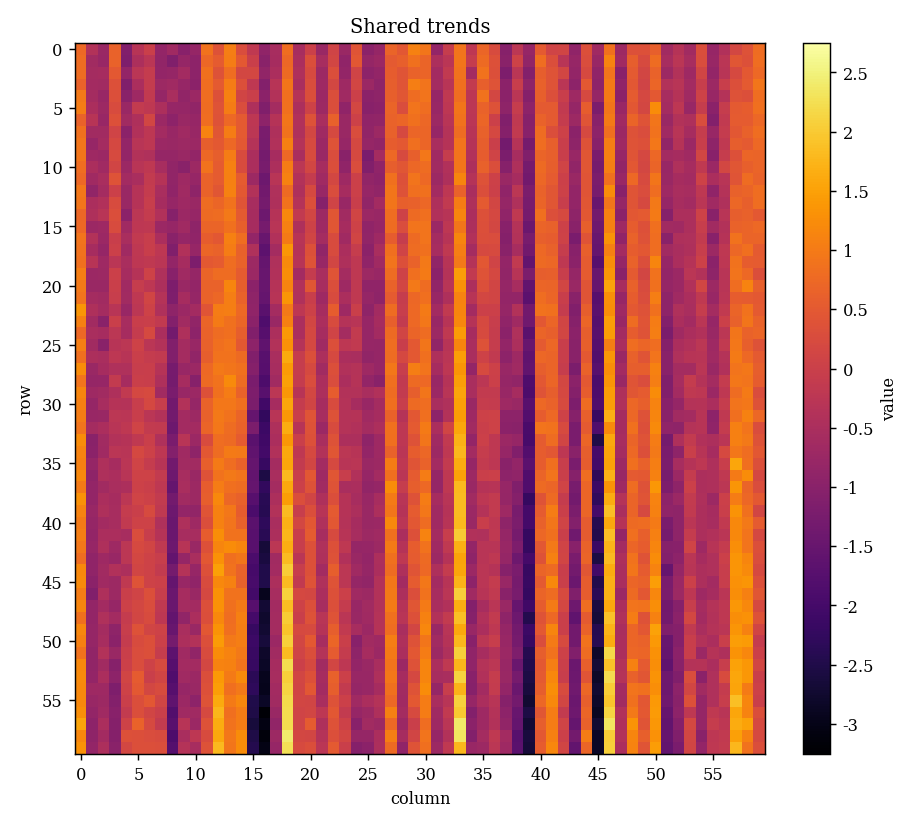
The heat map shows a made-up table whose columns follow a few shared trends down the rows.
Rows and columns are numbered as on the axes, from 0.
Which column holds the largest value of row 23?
46
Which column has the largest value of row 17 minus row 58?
15
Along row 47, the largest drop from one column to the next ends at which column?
45
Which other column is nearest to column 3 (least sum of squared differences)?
24
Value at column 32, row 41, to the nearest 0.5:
0
